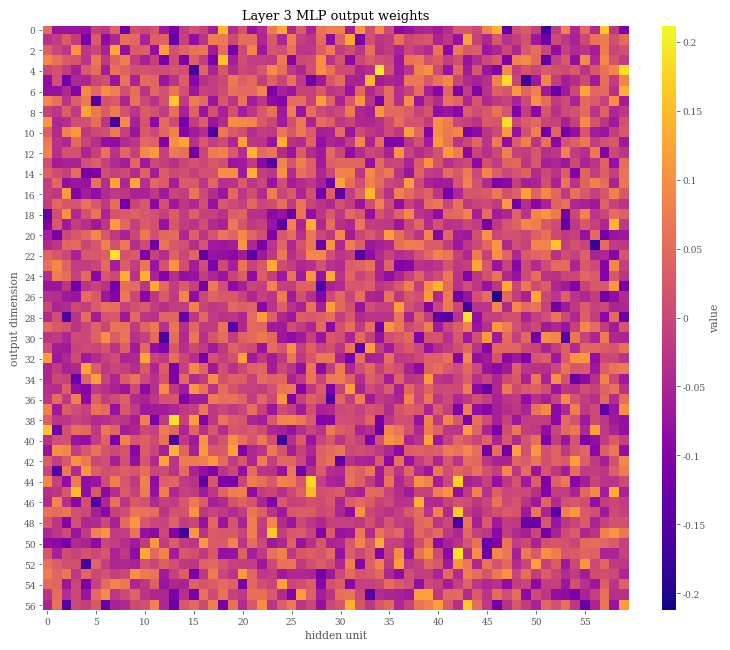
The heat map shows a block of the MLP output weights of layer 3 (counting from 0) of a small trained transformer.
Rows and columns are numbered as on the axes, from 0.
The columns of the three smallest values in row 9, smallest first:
7, 14, 11
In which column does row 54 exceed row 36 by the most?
29
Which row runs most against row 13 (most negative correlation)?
23
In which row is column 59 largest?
4
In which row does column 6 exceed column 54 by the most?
55
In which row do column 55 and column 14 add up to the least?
49
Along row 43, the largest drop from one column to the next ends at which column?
26
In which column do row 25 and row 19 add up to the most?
58
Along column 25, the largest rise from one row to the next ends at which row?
19
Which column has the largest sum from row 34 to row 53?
39
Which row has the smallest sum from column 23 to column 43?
6
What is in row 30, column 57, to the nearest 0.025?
0.075
